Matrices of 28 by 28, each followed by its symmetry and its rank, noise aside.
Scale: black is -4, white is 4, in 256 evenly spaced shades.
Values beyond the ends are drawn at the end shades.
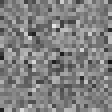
no symmetry, rank six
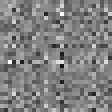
no symmetry, rank four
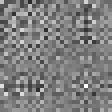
symmetric, rank four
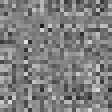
antisymmetric, rank four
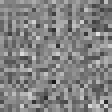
no symmetry, rank six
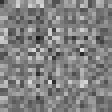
symmetric, rank three
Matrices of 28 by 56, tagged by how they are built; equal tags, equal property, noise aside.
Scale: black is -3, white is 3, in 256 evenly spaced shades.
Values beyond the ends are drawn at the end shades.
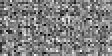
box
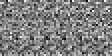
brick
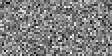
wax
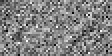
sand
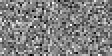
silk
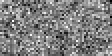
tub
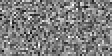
wax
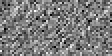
sand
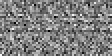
brick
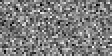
brick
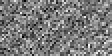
sand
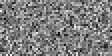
wax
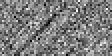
sand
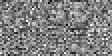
box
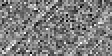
sand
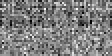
box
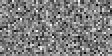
brick
